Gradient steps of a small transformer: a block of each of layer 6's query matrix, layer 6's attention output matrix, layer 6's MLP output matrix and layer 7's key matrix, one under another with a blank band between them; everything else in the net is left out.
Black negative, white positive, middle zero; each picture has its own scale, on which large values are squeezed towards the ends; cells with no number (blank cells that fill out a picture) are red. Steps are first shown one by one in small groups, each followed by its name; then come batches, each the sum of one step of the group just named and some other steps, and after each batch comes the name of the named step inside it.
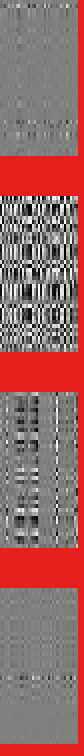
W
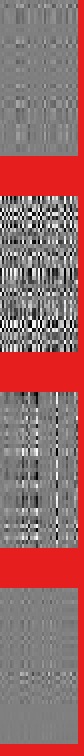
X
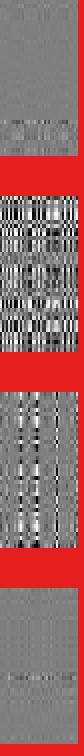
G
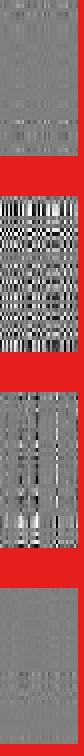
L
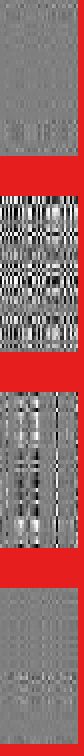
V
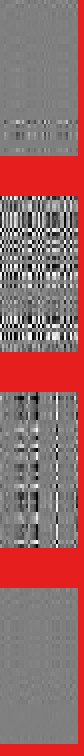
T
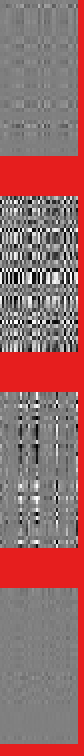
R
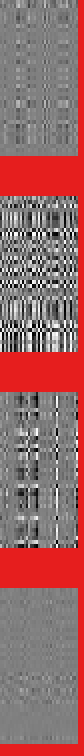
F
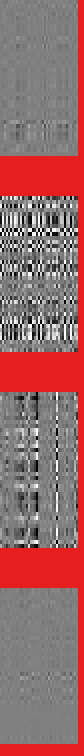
T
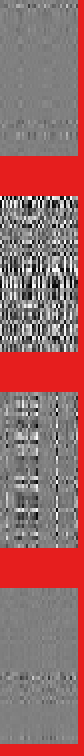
W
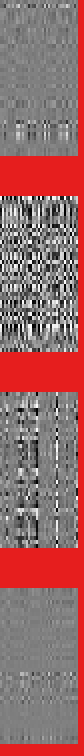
W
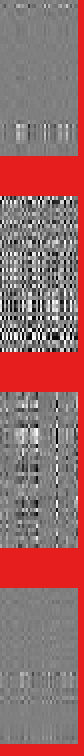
X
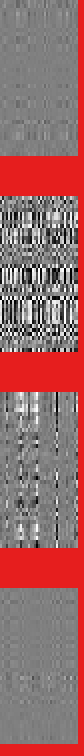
G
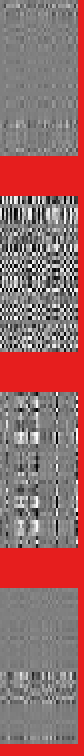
V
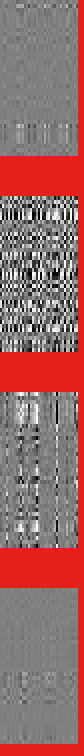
G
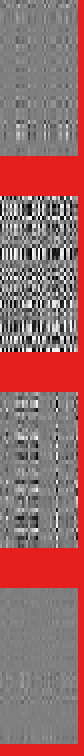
W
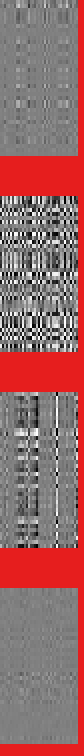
F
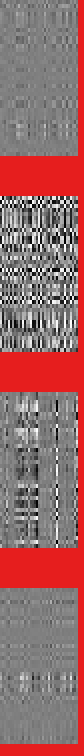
F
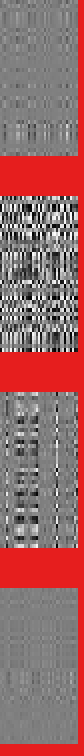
W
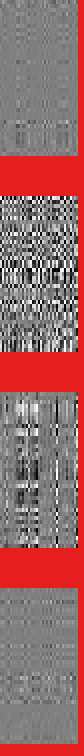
F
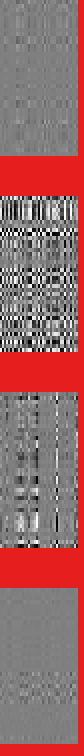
L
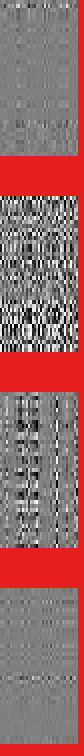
W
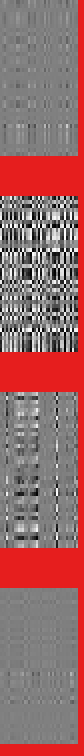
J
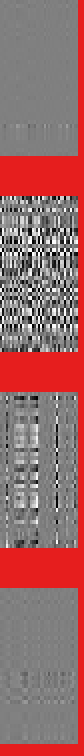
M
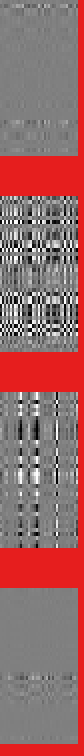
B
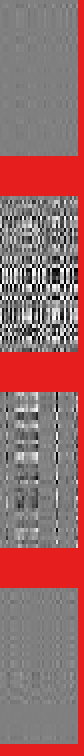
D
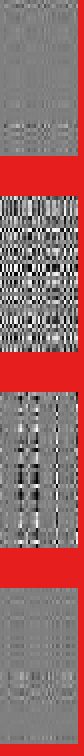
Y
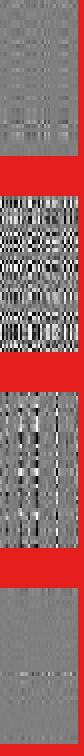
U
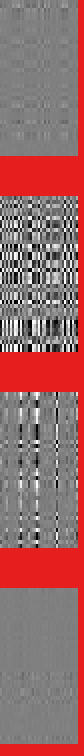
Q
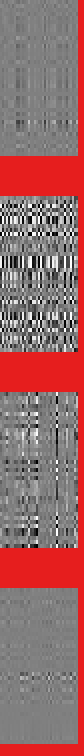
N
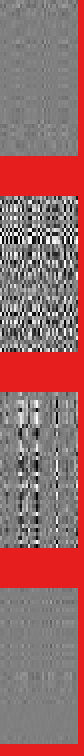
U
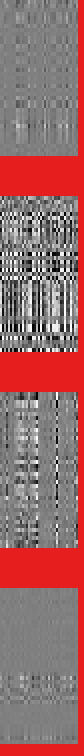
M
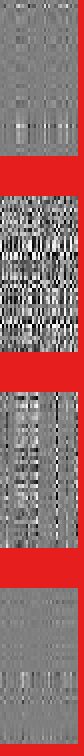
M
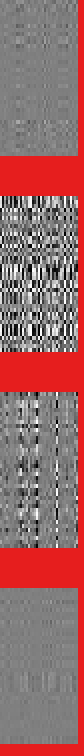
U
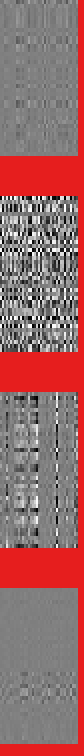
M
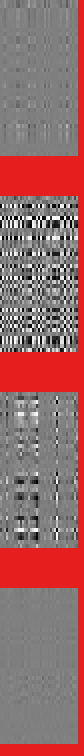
J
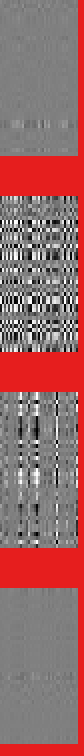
B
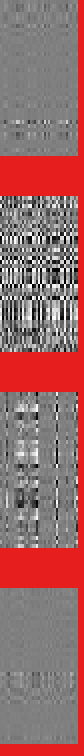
D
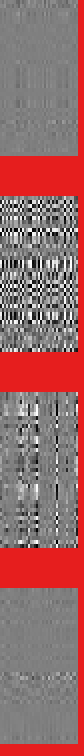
N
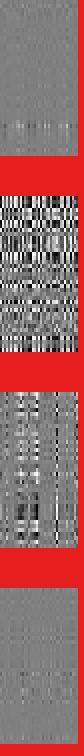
J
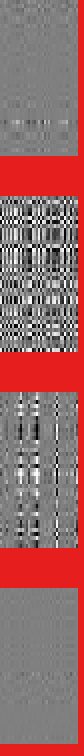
B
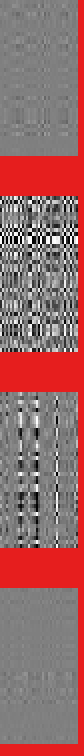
U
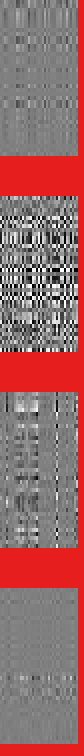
D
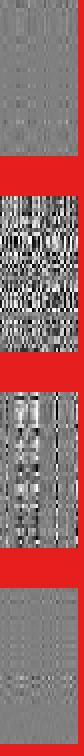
M
